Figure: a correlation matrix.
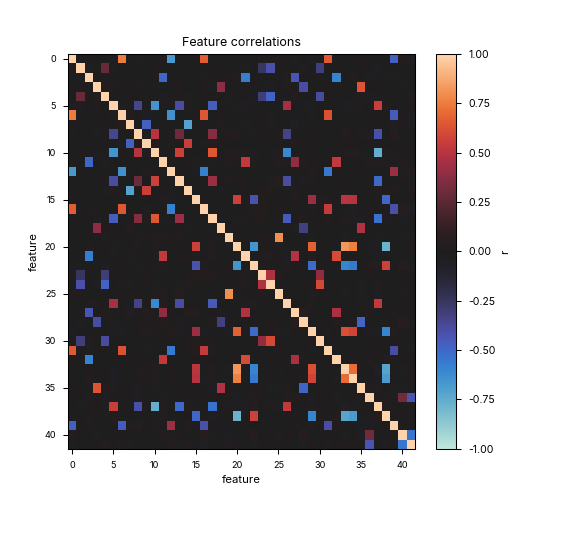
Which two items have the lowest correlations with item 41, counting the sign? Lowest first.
40, 36
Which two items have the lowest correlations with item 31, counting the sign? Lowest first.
12, 39
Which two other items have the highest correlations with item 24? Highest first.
30, 23
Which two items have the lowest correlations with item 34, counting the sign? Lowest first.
38, 22
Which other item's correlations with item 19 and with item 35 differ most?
25
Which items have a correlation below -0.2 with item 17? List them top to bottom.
5, 26, 37
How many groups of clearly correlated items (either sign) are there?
9
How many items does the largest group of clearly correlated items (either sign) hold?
7
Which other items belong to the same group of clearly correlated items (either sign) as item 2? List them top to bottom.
11, 21, 27, 32
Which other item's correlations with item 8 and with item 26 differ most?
10
